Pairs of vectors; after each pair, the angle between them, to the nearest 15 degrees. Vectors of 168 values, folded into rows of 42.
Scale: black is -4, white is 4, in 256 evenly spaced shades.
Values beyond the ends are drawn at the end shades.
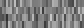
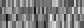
30 degrees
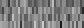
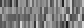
105 degrees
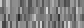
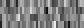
135 degrees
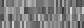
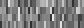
90 degrees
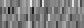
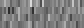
15 degrees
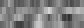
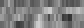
15 degrees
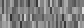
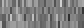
120 degrees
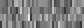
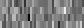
150 degrees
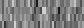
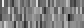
135 degrees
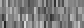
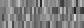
90 degrees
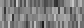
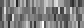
165 degrees
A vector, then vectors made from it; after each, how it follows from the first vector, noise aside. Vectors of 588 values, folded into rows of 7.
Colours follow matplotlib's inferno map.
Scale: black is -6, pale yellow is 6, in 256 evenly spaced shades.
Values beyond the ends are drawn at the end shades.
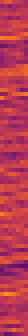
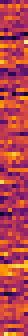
negated, scaled up.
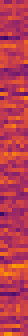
negated.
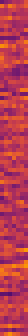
negated.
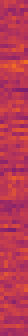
wrapped around, negated, shrunk.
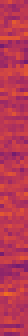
shrunk.
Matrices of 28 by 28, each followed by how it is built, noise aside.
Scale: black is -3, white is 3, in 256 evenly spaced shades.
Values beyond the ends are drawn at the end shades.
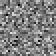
repeating columns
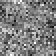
smooth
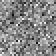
Hankel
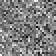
Toeplitz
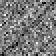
Hankel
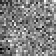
smooth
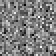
repeating rows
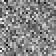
Toeplitz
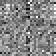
low rank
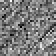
Hankel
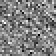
Toeplitz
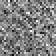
Toeplitz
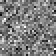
Hankel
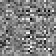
low rank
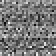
repeating columns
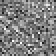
Toeplitz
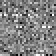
uneven rows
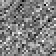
Hankel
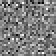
low rank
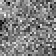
smooth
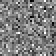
uneven columns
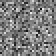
repeating rows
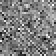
Toeplitz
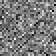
Hankel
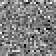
uneven rows
